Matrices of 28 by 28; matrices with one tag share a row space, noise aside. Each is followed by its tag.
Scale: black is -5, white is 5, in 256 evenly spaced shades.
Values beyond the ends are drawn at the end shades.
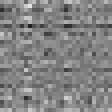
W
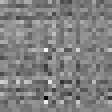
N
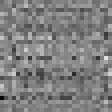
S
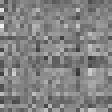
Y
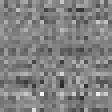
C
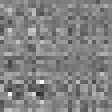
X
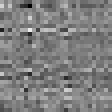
W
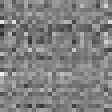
S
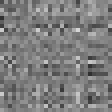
Y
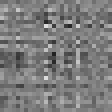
N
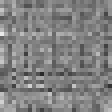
S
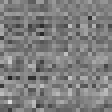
X
